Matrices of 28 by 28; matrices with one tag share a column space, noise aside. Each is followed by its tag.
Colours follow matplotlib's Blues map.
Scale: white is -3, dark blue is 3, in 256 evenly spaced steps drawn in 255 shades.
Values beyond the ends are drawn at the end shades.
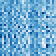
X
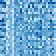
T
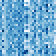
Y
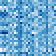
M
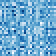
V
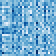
V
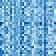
V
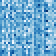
Y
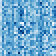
V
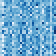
V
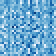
X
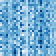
Y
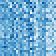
T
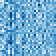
Y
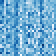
X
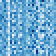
Y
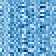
M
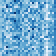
T
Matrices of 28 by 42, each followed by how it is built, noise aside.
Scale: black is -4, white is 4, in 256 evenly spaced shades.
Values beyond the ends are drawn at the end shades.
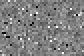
sparse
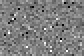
sparse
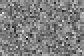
repeating columns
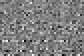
uneven rows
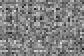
blocks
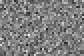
noise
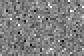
sparse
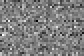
uneven rows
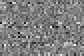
uneven rows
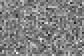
noise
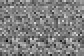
repeating columns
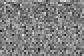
repeating columns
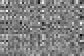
low rank
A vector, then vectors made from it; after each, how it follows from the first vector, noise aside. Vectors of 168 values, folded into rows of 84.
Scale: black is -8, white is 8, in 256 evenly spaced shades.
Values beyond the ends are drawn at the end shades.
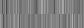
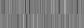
wrapped around, partly zeroed.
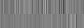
wrapped around, partly zeroed.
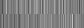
sign-scrambled.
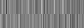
sign-scrambled.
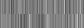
reversed, negated.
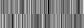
wrapped around, scaled up.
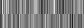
negated, scaled up.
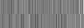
wrapped around, negated, partly zeroed.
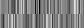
wrapped around, scaled up.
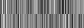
negated, scaled up.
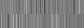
wrapped around, partly zeroed.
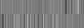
wrapped around, negated, partly zeroed.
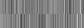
reversed, negated.
